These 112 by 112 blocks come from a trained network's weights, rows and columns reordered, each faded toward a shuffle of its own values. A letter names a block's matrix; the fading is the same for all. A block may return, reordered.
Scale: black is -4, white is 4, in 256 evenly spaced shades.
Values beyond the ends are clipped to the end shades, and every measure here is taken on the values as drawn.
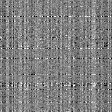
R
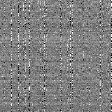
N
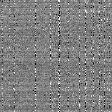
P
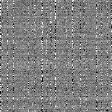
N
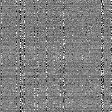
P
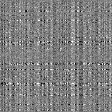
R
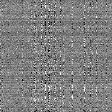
N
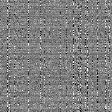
P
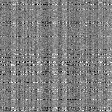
R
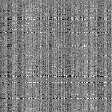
R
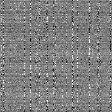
P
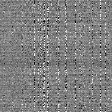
N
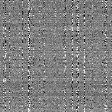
N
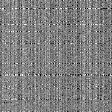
R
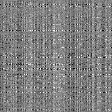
R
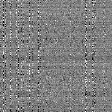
P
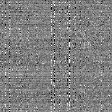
N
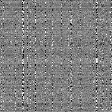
P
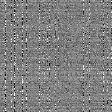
P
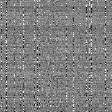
P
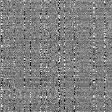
P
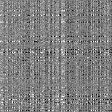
R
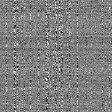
P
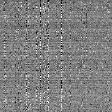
N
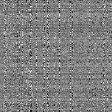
N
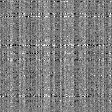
R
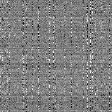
P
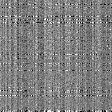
R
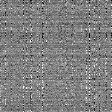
N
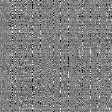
P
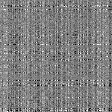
R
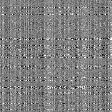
R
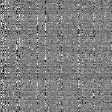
N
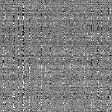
N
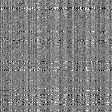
R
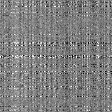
R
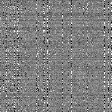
N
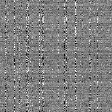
P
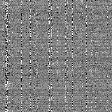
N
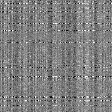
R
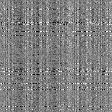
R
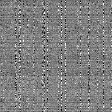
P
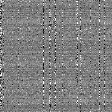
P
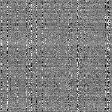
P
